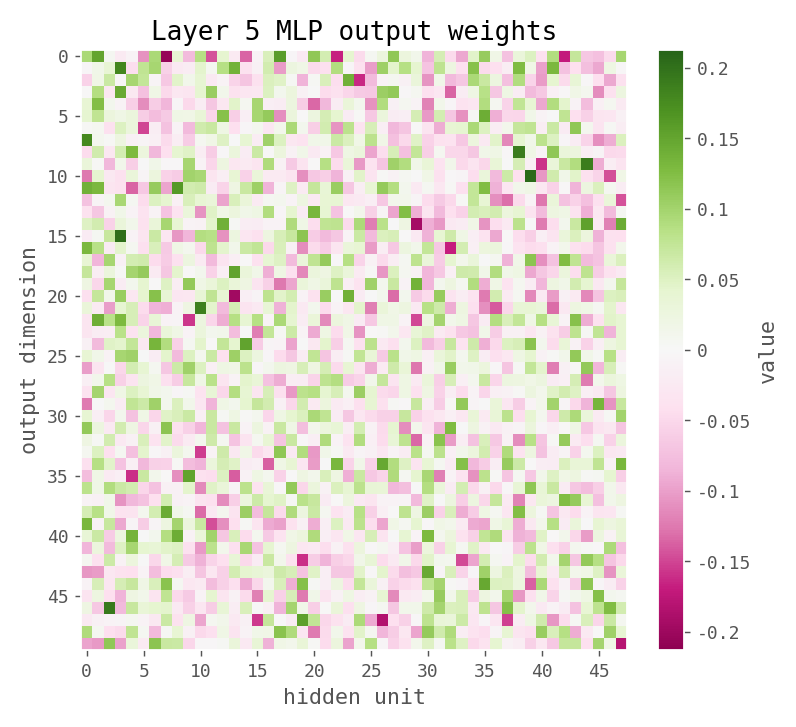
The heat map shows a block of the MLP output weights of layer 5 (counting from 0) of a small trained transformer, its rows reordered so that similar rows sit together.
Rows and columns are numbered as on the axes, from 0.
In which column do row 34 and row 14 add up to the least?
29
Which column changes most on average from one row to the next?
0
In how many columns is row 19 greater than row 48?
29
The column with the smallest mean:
25
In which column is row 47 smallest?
26
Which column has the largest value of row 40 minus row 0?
7
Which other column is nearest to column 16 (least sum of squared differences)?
23
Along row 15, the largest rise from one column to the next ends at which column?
10
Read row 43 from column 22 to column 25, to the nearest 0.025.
-0.075 -0.075 0.05 0
